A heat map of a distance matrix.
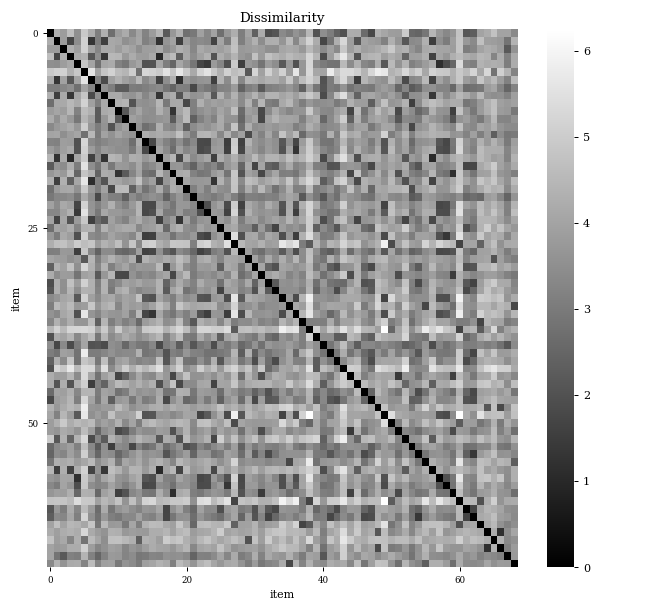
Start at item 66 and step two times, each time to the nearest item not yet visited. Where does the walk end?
48
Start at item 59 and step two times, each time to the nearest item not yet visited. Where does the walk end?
10
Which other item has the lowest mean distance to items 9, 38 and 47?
53
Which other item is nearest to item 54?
62
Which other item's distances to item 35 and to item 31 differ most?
11
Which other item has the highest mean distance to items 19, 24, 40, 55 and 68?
38
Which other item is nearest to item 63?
37
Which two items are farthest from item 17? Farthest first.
5, 65
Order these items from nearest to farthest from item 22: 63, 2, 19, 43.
19, 2, 63, 43
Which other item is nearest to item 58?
26
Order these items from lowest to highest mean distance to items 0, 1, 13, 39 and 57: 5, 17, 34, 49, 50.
17, 34, 49, 50, 5
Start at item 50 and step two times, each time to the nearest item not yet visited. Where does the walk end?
60
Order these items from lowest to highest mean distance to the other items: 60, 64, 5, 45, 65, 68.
68, 45, 64, 65, 60, 5
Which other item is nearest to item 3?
16
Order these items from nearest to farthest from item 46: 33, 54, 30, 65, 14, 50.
54, 30, 33, 50, 14, 65
